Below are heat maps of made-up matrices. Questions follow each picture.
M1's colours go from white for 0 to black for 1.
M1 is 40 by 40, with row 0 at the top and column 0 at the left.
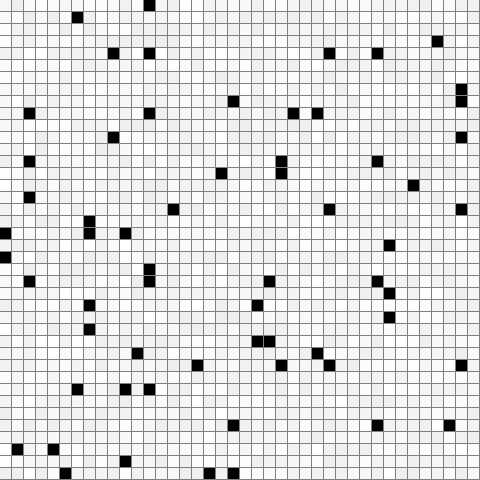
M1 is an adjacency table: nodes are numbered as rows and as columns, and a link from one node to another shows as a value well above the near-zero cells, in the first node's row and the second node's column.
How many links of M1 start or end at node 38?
6
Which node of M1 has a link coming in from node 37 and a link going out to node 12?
node 4
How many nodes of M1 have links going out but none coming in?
11
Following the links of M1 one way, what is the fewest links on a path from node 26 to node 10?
2
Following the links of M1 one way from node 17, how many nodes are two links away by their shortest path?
4
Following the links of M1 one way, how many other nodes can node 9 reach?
7
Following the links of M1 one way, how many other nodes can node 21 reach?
2
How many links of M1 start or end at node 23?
7
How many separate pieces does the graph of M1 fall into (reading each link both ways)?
4
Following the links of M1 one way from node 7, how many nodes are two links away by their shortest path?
1
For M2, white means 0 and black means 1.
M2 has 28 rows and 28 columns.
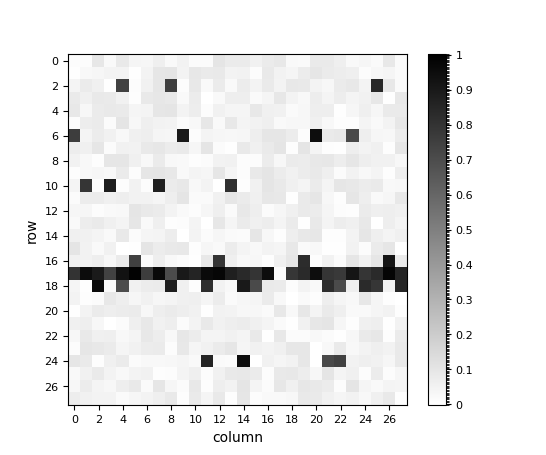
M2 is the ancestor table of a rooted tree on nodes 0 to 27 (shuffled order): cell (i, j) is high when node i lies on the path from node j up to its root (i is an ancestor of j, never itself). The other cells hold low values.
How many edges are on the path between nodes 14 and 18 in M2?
2
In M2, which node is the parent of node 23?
6
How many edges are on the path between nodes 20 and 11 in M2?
5
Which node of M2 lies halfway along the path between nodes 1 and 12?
17
